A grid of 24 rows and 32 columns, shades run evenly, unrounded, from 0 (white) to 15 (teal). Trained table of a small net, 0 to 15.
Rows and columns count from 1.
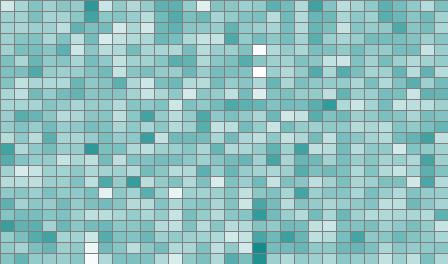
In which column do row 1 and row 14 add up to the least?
15
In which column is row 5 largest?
5
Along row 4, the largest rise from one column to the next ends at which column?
17
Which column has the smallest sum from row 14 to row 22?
13
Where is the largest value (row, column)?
23, 19
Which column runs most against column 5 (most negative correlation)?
31
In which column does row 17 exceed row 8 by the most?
10
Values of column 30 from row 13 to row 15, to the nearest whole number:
10 8 5
